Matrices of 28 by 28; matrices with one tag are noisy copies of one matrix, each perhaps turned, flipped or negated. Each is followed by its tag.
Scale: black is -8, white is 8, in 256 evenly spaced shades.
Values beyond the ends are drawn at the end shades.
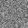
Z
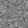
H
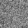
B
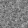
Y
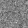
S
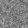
B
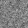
Y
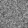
Z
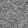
S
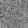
Z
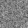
Z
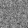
H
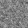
Y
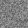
S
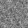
Y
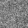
B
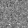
H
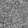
B
